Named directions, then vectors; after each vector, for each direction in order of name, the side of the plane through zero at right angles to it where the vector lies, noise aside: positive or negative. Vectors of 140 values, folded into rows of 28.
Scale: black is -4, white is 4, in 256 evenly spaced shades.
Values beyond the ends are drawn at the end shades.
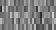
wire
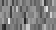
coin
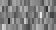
negative, negative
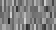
negative, positive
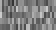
positive, negative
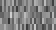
negative, positive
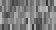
positive, positive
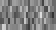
negative, negative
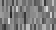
positive, negative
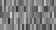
negative, positive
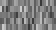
negative, negative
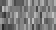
positive, positive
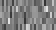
positive, negative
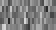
negative, negative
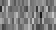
positive, positive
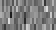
positive, negative
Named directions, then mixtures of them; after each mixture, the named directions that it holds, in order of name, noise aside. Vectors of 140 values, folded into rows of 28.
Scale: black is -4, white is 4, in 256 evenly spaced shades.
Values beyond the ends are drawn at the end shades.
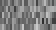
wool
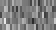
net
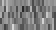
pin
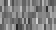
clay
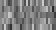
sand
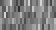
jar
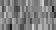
jar, sand.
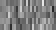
clay, sand.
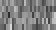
sand, wool.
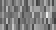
pin, wool.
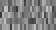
net, sand, wool.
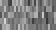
jar, net, pin.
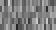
clay.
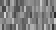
clay, jar, sand.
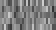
sand.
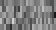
jar, sand, wool.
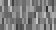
clay.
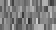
clay, wool.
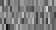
clay, net, sand.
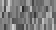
clay, pin.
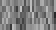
pin, sand, wool.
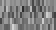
pin.
